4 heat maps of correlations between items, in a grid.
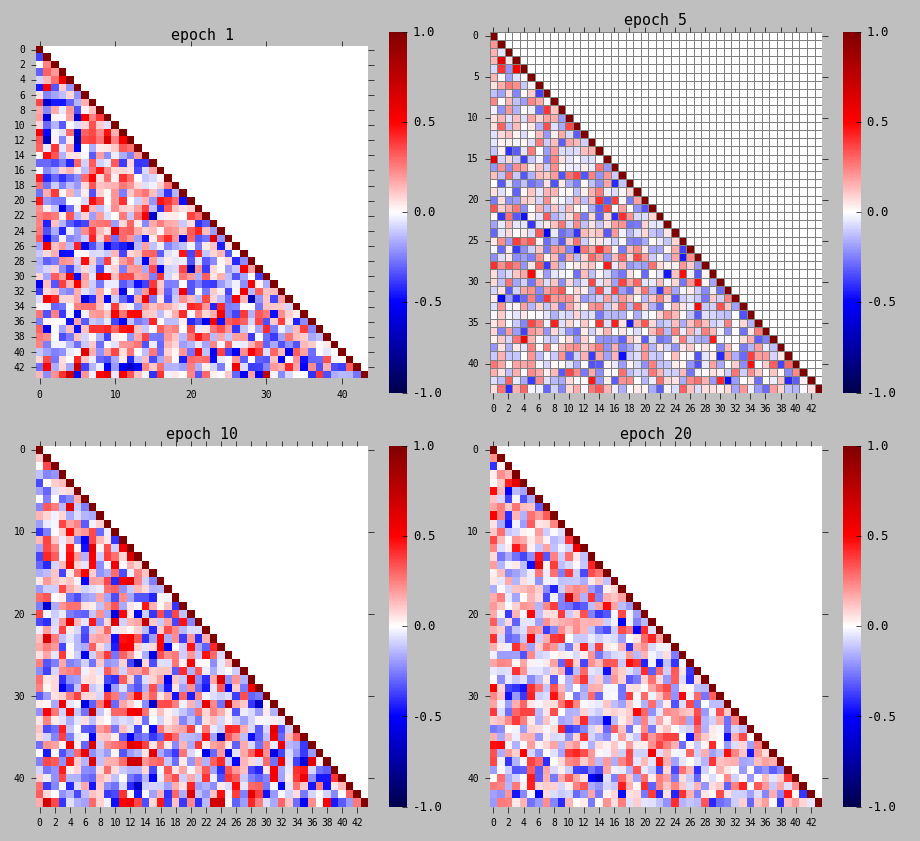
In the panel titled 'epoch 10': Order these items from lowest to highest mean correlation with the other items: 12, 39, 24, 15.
15, 39, 24, 12
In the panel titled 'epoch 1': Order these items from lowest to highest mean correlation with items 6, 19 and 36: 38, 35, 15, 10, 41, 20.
20, 41, 38, 10, 35, 15
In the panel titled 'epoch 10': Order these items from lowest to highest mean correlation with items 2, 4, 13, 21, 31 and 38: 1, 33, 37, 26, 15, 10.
26, 37, 33, 15, 1, 10
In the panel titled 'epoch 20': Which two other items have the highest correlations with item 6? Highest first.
14, 13
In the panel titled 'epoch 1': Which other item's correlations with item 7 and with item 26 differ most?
1
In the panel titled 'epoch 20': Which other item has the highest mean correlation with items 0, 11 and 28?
12
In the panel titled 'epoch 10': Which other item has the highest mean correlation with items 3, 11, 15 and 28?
24
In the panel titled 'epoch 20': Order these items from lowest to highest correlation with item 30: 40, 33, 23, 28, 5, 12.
28, 12, 40, 33, 23, 5
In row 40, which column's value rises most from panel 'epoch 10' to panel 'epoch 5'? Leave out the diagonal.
37
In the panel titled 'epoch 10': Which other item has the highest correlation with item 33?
1
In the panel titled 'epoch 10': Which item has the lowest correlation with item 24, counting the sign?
35
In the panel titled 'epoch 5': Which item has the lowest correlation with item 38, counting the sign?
40
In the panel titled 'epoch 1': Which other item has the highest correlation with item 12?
9
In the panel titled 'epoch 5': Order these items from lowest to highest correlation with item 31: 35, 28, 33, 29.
28, 29, 33, 35
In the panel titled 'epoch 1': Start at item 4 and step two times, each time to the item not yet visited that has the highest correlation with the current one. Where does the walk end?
30
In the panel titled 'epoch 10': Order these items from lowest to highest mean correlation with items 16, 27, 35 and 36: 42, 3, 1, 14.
42, 1, 14, 3
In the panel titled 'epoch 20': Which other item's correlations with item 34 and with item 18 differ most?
10
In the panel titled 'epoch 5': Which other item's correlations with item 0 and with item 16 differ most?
15
